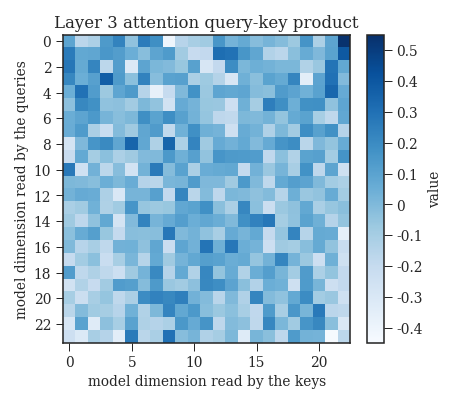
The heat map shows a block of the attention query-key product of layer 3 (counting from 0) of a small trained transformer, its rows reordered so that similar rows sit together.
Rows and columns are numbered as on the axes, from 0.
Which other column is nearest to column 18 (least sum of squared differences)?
2
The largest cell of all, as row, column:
0, 22
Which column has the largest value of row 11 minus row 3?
19
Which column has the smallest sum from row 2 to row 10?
11
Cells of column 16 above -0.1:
17
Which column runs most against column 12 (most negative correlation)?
9
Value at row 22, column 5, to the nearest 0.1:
0.1
